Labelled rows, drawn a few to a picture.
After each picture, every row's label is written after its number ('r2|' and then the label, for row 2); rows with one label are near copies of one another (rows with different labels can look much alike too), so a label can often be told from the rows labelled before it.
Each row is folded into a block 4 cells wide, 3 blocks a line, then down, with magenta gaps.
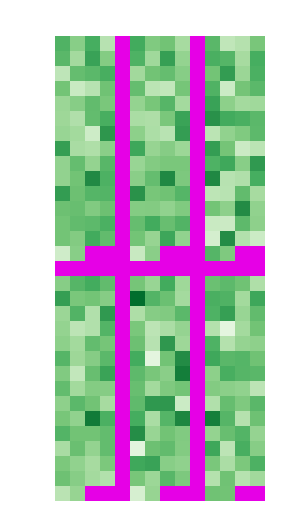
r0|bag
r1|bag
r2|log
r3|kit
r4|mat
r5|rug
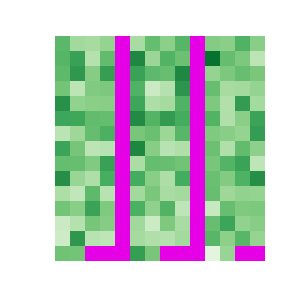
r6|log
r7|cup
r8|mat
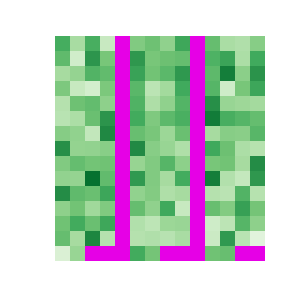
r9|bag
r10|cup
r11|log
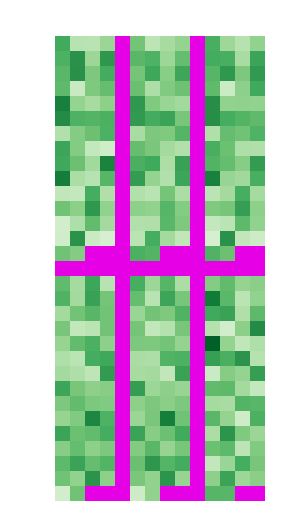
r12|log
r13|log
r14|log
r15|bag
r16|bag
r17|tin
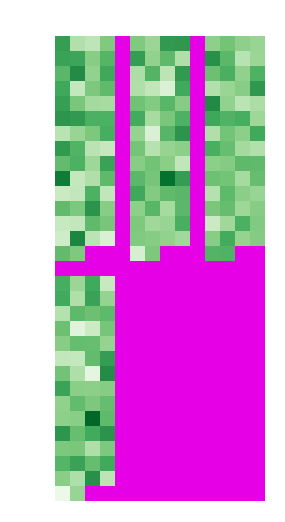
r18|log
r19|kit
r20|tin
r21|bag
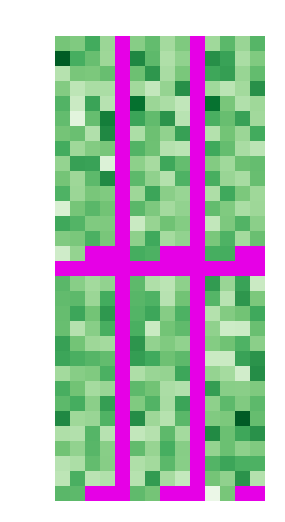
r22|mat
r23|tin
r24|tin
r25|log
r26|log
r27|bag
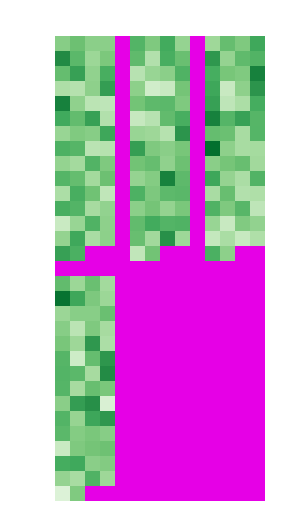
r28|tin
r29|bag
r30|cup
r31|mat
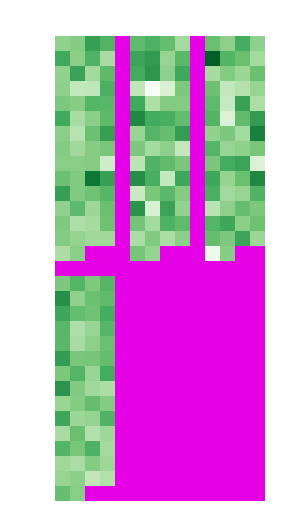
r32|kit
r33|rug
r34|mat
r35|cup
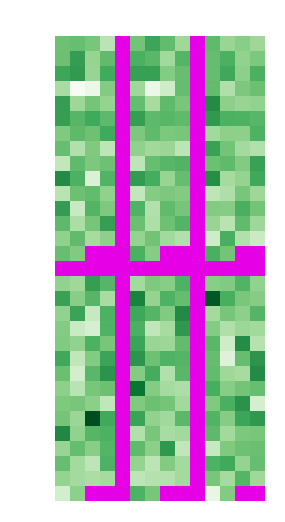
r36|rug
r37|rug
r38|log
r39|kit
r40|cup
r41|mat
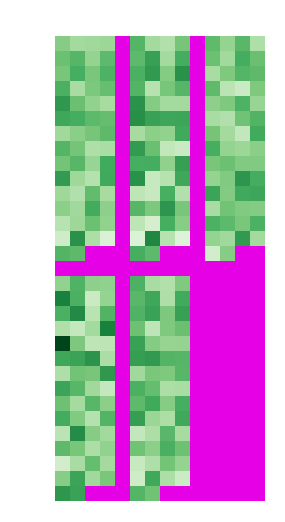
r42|log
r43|log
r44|bag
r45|tin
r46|log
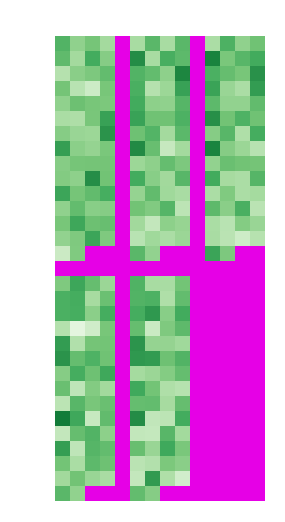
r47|bag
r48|cup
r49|cup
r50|rug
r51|log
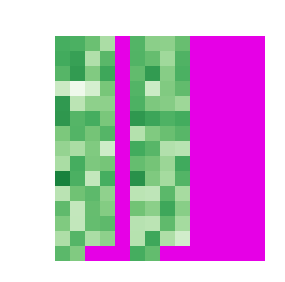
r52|rug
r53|log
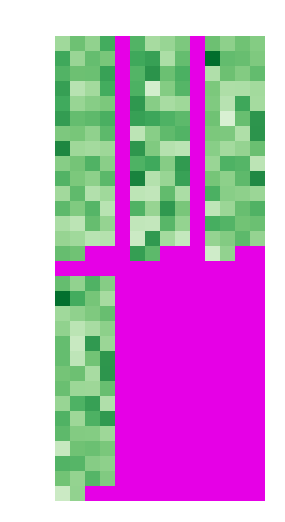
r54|cup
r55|log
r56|mat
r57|mat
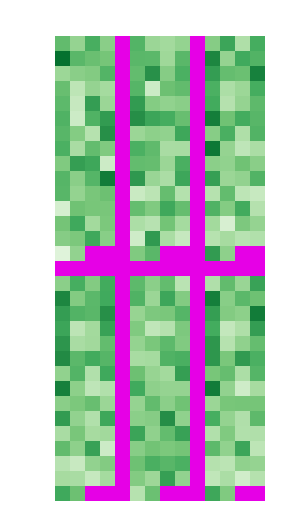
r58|mat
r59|log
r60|cup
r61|cup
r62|bag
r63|cup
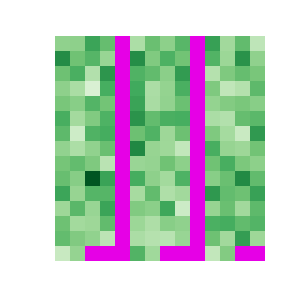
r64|kit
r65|cup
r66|bag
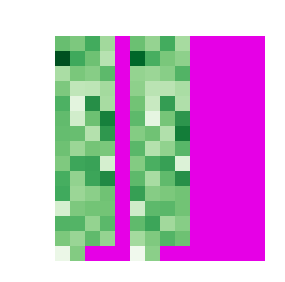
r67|mat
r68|mat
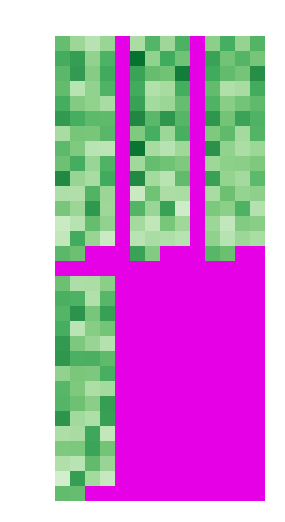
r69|log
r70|cup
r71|cup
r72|log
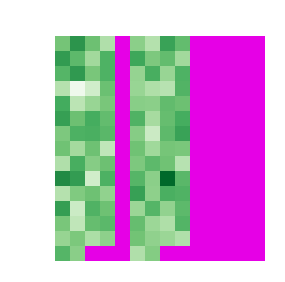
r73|rug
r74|kit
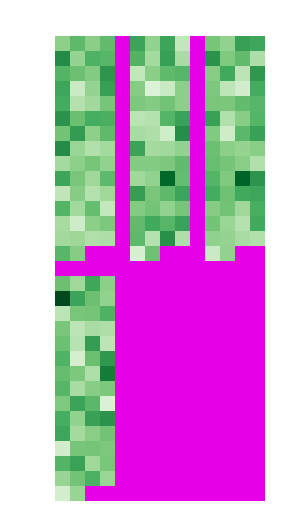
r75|cup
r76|bag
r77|kit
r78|mat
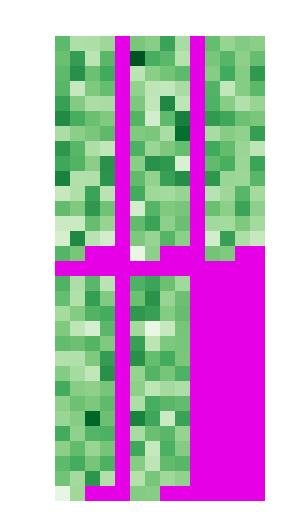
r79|log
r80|mat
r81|log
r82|bag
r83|rug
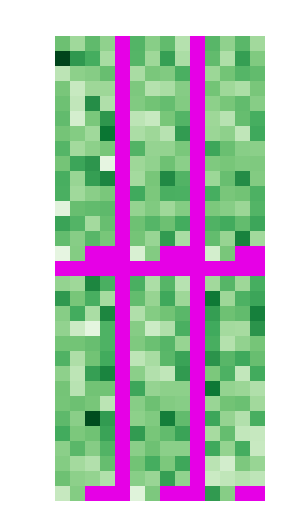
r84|mat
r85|bag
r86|bag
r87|kit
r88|bag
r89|cup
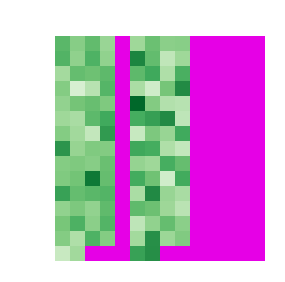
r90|bag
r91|tin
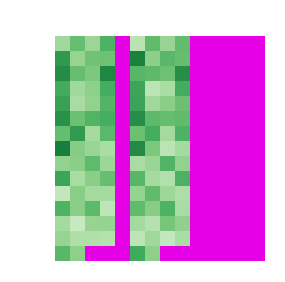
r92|cup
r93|cup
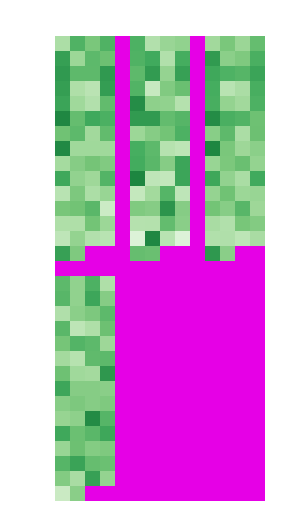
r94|cup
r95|log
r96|cup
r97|bag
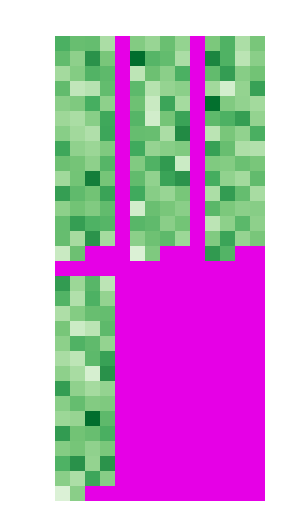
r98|bag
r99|mat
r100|tin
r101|bag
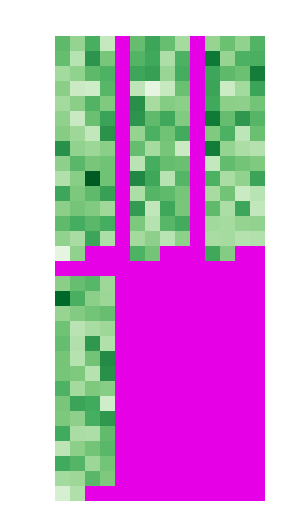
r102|bag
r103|rug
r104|cup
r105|mat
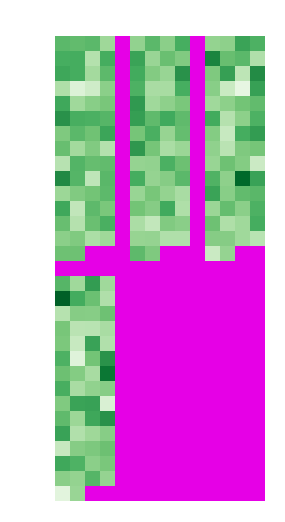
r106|rug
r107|cup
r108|kit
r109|mat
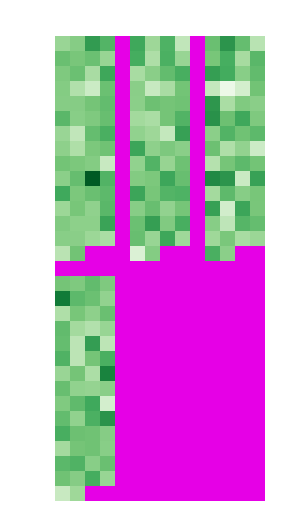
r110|kit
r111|bag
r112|rug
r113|mat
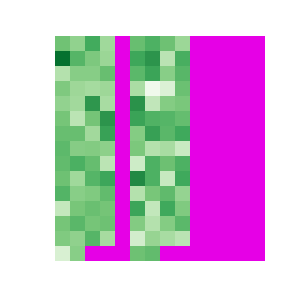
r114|mat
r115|rug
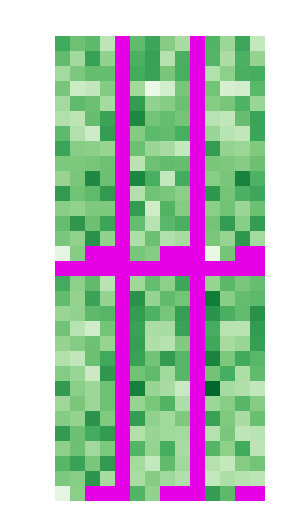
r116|bag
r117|rug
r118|bag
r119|bag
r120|cup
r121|cup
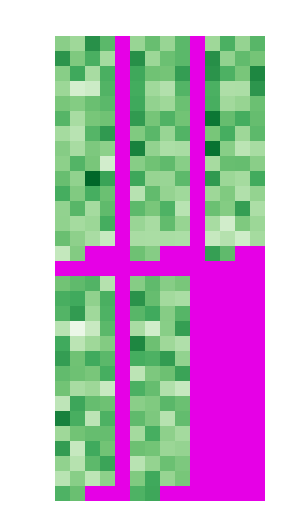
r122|kit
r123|cup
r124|cup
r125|rug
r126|tin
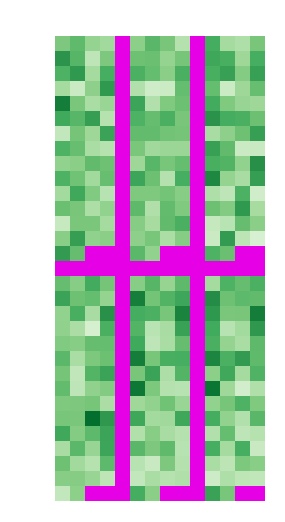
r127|tin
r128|rug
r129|log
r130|kit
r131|cup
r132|cup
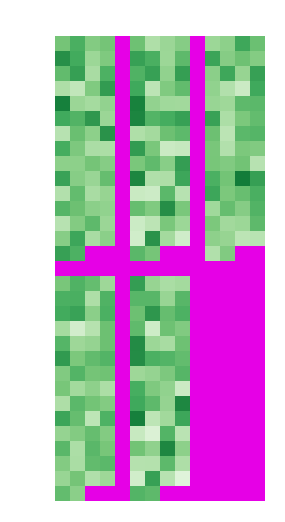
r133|tin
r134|log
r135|kit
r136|rug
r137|log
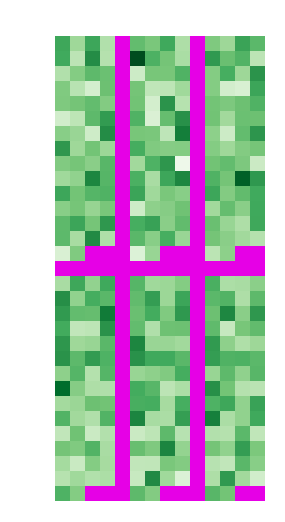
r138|bag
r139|mat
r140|kit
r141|cup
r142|log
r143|log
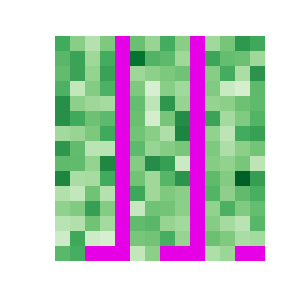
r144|log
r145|mat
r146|kit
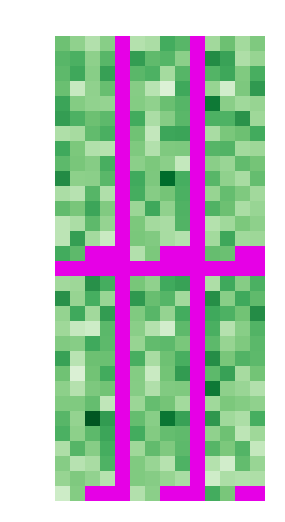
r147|log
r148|kit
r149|tin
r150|kit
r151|kit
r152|cup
